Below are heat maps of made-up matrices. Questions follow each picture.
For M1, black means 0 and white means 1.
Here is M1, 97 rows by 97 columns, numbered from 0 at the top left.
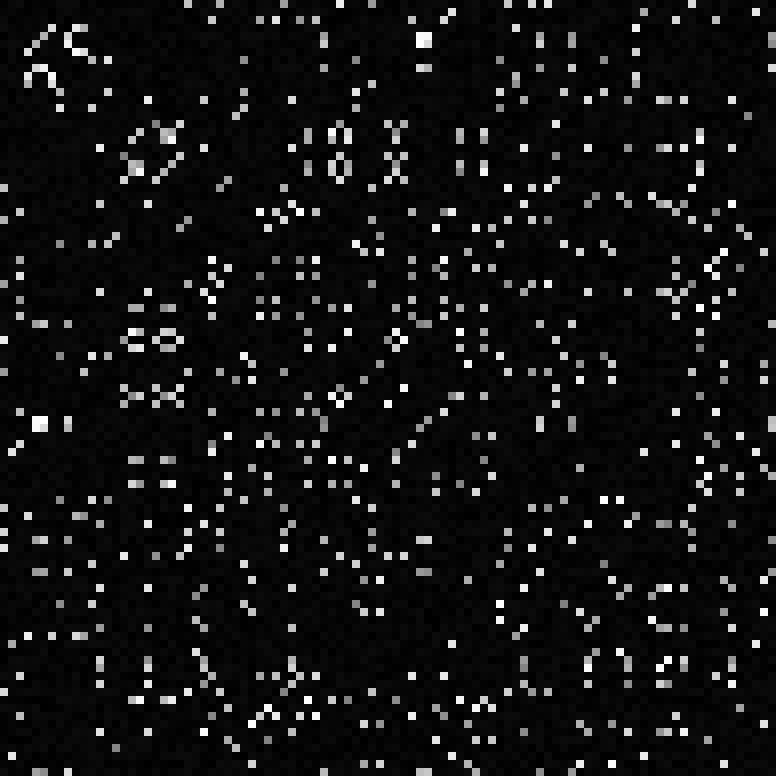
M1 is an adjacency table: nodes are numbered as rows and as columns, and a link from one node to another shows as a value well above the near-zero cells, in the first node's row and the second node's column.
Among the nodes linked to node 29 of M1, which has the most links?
node 47
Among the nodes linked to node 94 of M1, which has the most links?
node 56
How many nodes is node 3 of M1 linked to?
5
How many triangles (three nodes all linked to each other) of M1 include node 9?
5
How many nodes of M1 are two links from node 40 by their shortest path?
1
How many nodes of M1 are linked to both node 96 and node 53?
7
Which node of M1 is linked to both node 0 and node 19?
node 42
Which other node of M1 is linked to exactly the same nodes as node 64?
node 6
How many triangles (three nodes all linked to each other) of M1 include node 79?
8
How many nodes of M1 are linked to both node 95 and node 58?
4
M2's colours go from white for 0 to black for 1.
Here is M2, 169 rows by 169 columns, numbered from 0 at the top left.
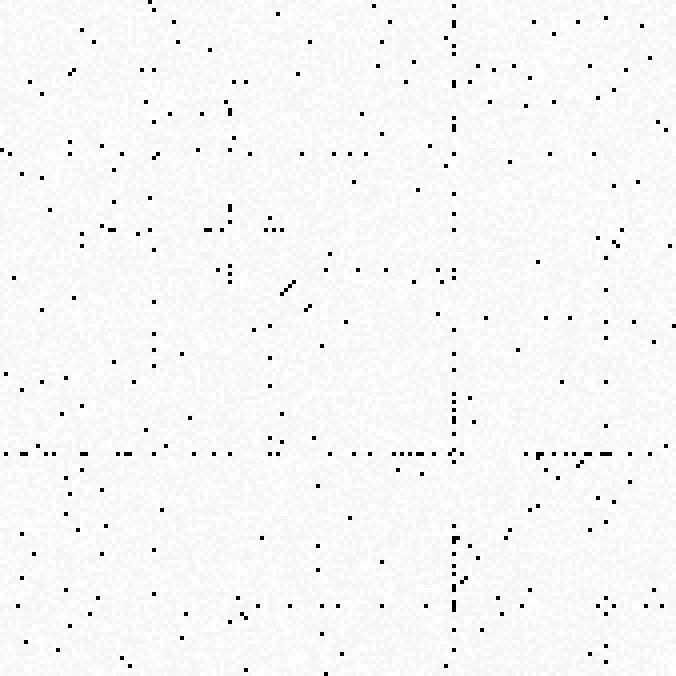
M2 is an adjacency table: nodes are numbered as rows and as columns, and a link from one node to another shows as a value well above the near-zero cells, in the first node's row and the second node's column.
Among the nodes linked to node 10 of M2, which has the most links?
node 95
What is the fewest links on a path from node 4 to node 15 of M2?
6
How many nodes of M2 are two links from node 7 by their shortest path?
5
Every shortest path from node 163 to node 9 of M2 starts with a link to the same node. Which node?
node 147
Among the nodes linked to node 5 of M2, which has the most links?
node 113
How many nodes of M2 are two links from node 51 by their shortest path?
10
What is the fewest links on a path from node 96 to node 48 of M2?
3
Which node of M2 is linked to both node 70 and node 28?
node 57
